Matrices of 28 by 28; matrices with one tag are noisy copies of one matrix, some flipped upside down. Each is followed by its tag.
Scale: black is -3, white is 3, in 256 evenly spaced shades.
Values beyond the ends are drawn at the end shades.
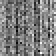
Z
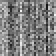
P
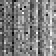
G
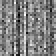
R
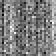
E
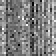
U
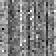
P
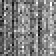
G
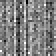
R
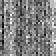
E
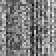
U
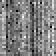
U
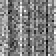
P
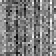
Z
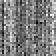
E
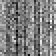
Z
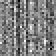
R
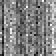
E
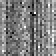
U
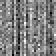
R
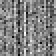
R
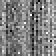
U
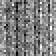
Z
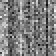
P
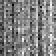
G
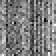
U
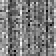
P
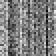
P
